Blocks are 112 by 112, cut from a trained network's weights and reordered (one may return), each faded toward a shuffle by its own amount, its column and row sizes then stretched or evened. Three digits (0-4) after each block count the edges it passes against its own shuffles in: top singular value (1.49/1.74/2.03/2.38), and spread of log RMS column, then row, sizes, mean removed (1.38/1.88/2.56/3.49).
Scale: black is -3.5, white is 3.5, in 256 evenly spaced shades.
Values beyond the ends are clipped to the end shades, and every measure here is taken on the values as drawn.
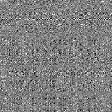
3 0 3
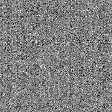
0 0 1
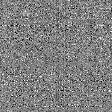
0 0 3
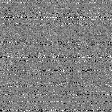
0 0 4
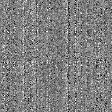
2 3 1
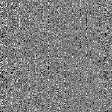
2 4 0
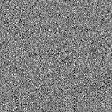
3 1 0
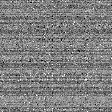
4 1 1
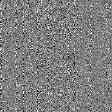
1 4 1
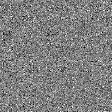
0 2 2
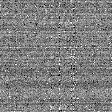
3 2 0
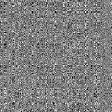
4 4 2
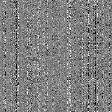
3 4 0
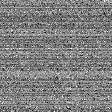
4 0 1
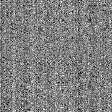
2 0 2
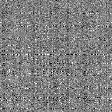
2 0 3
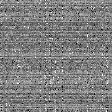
4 3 0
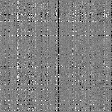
4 4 3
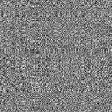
4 1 3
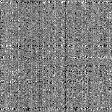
3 2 3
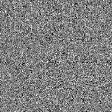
1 2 1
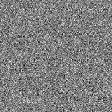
3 0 2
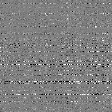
2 1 4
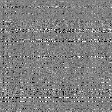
2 1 4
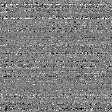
2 1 4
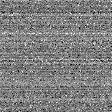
3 0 2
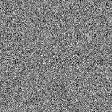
2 1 1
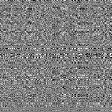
4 2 4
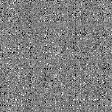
0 2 3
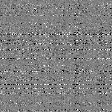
1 1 4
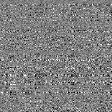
3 2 4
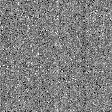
0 0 1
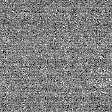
1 2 0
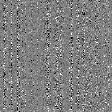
1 4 0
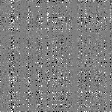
0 4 3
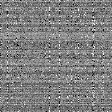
4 3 0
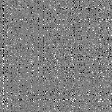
1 3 3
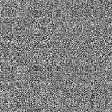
3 2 2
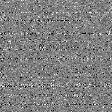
2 1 3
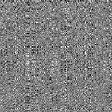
3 3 2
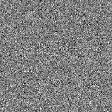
1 1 1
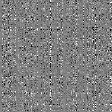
0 4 3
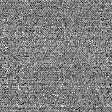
1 2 1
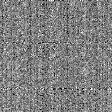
2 1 2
